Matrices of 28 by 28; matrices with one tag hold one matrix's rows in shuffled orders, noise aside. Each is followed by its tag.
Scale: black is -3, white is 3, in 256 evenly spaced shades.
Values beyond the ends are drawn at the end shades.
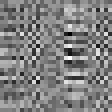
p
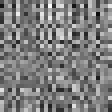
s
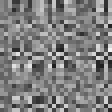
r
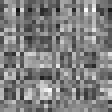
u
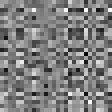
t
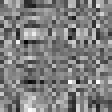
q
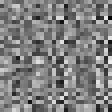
r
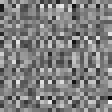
s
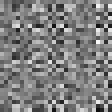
r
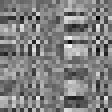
p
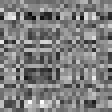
u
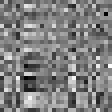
q
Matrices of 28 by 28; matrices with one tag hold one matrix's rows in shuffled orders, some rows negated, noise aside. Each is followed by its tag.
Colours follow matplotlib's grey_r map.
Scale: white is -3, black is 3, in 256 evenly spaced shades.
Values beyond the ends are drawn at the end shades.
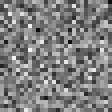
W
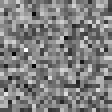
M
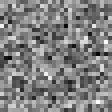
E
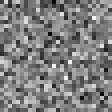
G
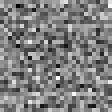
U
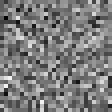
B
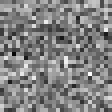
M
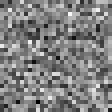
U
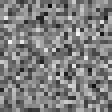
W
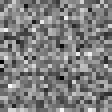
M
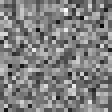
W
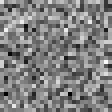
M
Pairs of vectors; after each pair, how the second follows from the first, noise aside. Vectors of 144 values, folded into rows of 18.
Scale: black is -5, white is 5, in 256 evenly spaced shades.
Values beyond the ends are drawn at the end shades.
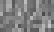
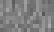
shrunk.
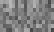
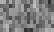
sign-scrambled.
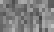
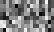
wrapped around, negated, scaled up.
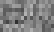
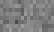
shrunk.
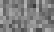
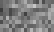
sign-scrambled.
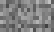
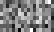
scaled up.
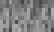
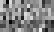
wrapped around, scaled up.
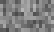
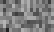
copied.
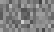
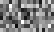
scaled up.
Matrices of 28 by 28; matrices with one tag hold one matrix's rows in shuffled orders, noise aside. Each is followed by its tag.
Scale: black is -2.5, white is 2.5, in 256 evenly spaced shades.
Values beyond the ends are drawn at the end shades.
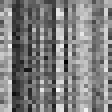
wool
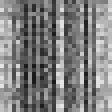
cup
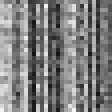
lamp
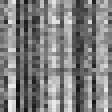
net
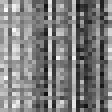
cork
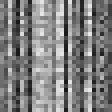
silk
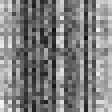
cup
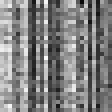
lamp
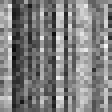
wool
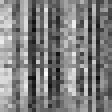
lamp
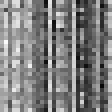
cork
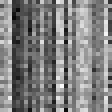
wool
